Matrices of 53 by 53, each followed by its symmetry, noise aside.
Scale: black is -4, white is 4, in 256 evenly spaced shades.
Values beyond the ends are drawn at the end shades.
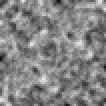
symmetric.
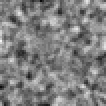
antisymmetric.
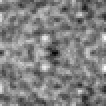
mirrored top to bottom.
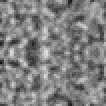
mirrored top to bottom.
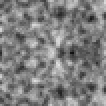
mirrored top to bottom.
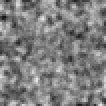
antisymmetric.
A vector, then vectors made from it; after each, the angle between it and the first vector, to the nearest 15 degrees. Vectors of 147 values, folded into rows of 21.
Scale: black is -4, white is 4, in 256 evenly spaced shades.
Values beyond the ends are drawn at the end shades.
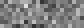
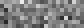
60 degrees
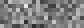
15 degrees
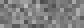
15 degrees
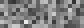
135 degrees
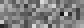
120 degrees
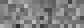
45 degrees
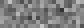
105 degrees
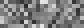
150 degrees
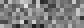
15 degrees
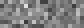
30 degrees
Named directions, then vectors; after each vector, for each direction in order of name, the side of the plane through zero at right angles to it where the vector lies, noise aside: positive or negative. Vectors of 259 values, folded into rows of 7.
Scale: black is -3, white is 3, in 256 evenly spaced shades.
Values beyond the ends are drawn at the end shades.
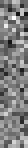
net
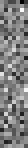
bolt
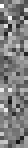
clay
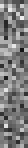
positive, positive, negative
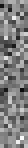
negative, negative, positive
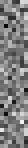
negative, negative, negative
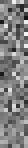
negative, positive, positive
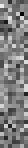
positive, positive, negative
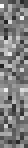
positive, positive, negative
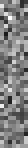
positive, positive, positive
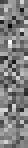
negative, positive, negative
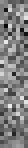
positive, negative, negative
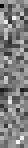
negative, negative, positive
